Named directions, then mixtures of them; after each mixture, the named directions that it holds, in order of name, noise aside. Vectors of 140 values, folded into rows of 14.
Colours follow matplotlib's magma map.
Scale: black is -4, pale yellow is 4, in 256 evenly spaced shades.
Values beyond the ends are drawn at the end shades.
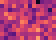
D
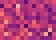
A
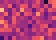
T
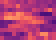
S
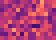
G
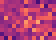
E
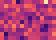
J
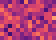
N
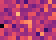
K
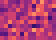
G.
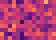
J, N.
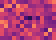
A, J, T.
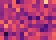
G, J.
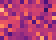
N, T.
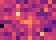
K, S.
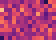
T.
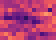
S.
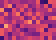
K, T.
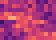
D, S.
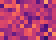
A, D, J.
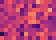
D, G, S.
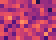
A, D.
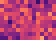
D, E, T.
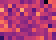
T.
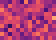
N.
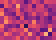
A.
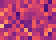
A, K.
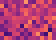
A, N.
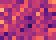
J, T.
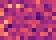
A, N.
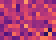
A.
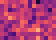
D.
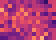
E, S, T.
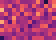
T.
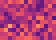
G, N.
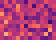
A.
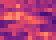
S.
